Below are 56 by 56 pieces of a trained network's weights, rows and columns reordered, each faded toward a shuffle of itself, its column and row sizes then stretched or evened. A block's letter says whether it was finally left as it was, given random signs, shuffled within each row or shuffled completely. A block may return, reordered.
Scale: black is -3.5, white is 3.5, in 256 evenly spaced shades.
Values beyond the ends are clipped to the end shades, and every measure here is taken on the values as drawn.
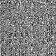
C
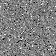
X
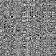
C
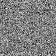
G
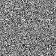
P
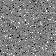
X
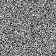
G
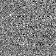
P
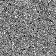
X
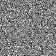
G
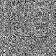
C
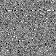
G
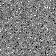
X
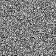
P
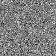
G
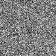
G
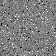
X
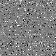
G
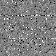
P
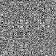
C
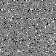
G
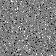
X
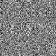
C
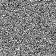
G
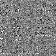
P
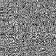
C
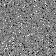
X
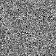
P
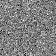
X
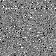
G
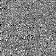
P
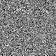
G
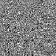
C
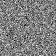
X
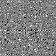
C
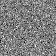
X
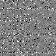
C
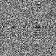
C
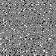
C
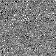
P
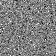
X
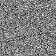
P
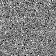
G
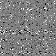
C
